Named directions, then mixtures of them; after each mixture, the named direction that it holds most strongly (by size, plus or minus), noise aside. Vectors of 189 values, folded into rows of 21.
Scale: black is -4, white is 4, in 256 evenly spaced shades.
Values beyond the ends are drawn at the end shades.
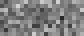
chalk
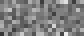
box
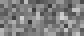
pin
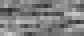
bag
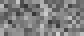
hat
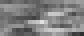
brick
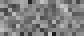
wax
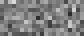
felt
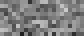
wax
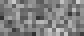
felt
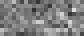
pin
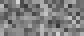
hat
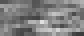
brick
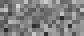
chalk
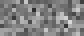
pin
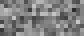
pin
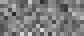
wax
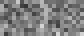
hat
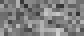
hat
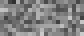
felt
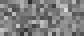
wax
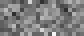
wax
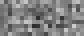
chalk
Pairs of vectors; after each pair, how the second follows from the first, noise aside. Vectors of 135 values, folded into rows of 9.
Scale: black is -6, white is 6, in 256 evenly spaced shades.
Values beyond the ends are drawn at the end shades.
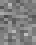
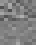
partly zeroed.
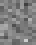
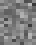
wrapped around, negated.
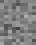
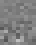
reversed, negated, partly zeroed.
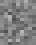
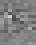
partly zeroed.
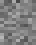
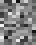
scaled up.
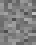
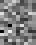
reversed, negated, scaled up.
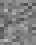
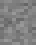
shrunk.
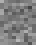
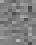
partly zeroed.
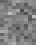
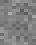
shrunk.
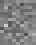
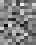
negated, scaled up.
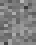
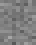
reversed, negated, shrunk.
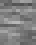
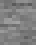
shrunk.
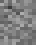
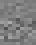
negated, partly zeroed.
